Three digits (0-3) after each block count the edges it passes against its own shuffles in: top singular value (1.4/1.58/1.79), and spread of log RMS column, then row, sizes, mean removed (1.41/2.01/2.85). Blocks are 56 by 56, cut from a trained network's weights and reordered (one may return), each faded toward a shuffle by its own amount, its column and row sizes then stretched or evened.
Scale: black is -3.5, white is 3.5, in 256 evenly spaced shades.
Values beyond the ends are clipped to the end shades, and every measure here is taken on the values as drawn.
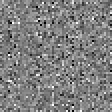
1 2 1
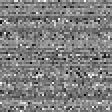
2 0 2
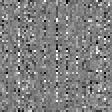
0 3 1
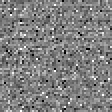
0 0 0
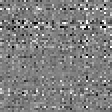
2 2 3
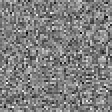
2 1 0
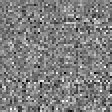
3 1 2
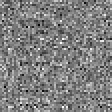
2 1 1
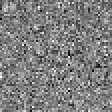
1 1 0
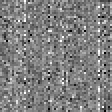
1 2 1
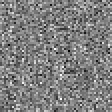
1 1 0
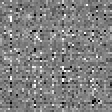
1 2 1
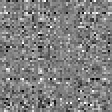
3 2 2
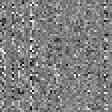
1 3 1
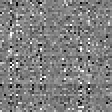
1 2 0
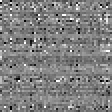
1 2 2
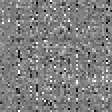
0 3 0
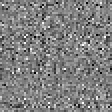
0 1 2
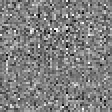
0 2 1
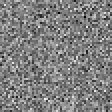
1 0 0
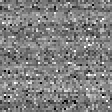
2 1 1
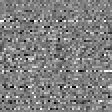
1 0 3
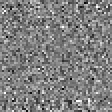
1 1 2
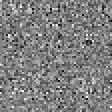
1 1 2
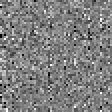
0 2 0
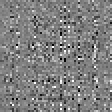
1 3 2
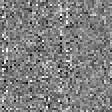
1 2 1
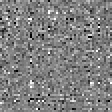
1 2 2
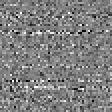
0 0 3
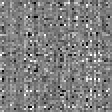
2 2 2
